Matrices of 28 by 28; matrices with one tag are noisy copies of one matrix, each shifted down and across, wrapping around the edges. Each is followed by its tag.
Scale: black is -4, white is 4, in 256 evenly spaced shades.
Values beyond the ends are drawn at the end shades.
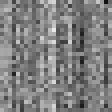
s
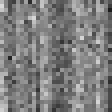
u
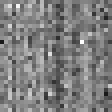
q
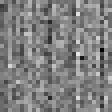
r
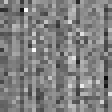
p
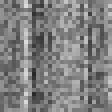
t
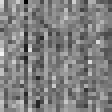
r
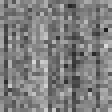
s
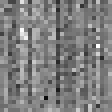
p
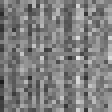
p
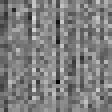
r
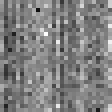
t
